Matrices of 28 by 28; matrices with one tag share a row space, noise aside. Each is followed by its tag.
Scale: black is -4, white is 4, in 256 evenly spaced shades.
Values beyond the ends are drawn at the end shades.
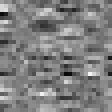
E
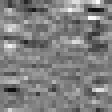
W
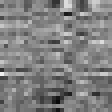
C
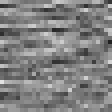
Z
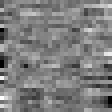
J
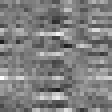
C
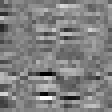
E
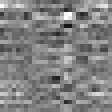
C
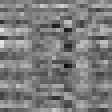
C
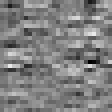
W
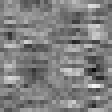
W
